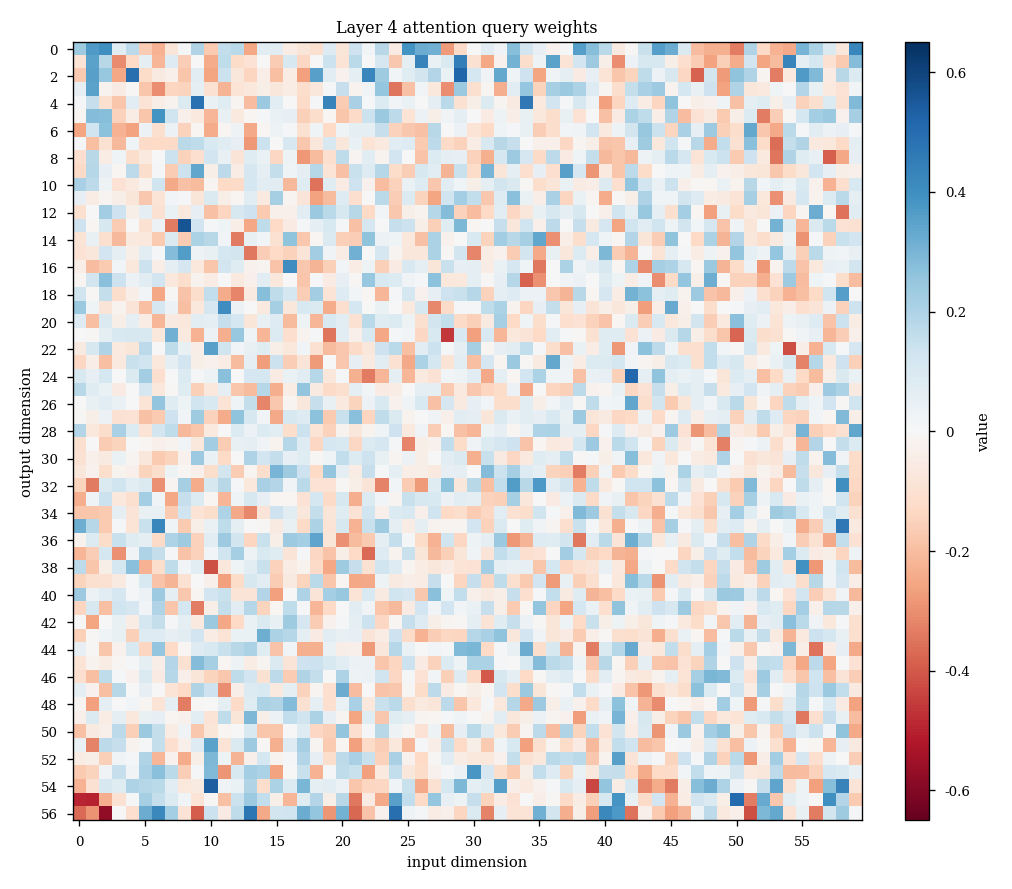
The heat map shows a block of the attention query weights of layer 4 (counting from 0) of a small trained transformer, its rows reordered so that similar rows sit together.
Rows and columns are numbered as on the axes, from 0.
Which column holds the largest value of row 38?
55
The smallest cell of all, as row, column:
56, 2
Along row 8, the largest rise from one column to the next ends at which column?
54
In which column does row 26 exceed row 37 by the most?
42
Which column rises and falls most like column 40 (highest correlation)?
53
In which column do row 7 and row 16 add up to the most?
16
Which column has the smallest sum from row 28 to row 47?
59
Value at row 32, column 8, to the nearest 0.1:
0.2
